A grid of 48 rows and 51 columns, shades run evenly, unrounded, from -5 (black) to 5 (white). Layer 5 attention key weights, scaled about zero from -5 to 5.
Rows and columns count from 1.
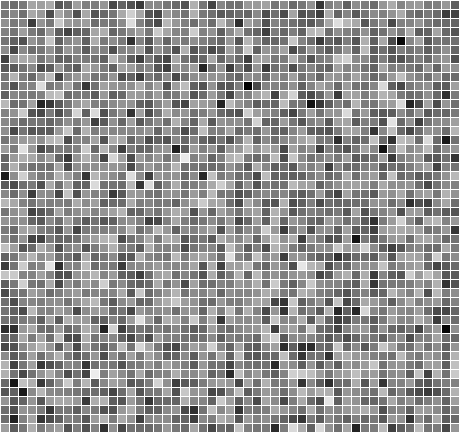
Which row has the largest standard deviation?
12
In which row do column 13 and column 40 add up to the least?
35
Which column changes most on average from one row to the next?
16
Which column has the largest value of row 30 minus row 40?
34
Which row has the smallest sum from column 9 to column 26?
48
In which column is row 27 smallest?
40
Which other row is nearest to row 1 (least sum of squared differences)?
9
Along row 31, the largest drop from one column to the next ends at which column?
42
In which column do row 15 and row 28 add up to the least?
21
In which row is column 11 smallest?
14
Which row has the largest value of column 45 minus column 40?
27
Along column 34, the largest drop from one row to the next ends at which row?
43
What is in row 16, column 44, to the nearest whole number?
-3
